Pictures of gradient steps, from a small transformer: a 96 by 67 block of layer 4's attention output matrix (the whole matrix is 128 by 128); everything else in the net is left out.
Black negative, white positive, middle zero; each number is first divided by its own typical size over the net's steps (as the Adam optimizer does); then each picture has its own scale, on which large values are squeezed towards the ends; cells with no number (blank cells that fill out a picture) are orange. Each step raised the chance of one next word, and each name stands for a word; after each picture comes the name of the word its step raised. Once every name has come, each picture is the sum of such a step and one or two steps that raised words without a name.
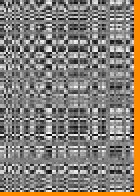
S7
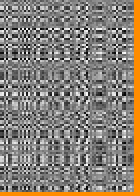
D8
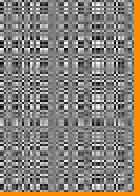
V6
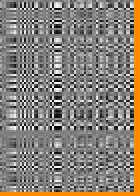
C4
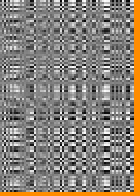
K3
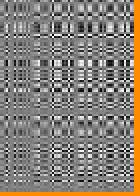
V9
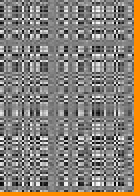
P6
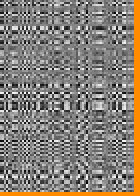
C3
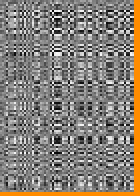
P6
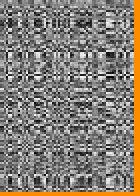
C4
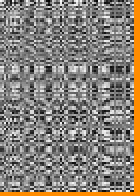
K3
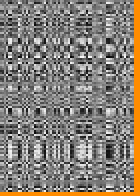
S7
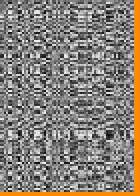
D8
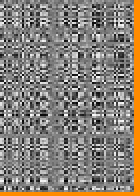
C4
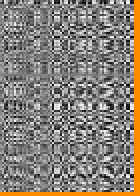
C3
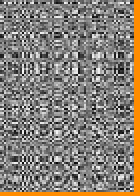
C3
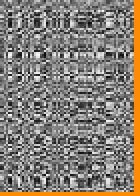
P6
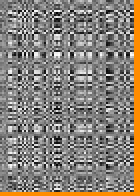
P6
